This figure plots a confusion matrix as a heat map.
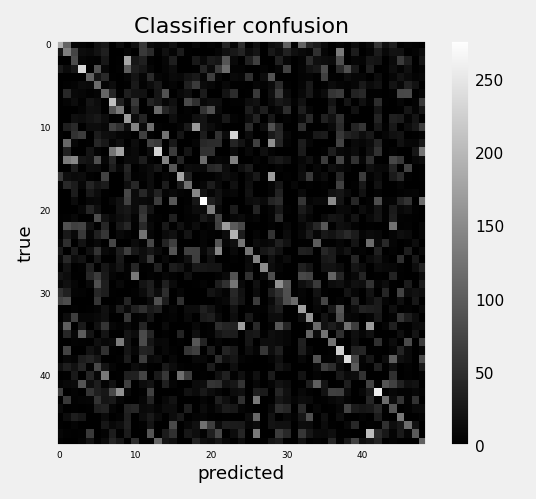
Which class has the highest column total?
37
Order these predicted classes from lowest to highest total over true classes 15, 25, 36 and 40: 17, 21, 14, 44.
14, 44, 17, 21
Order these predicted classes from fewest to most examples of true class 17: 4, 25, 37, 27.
27, 25, 4, 37
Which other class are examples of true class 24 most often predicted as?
41
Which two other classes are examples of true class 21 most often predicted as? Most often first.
5, 11
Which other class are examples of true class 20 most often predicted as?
11
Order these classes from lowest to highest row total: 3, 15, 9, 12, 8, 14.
15, 9, 8, 12, 3, 14
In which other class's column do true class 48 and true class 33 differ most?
13
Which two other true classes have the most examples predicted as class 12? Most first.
10, 47
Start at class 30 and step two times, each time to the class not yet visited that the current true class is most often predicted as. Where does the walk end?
26
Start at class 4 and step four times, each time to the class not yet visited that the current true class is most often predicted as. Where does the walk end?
9
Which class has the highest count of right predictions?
19
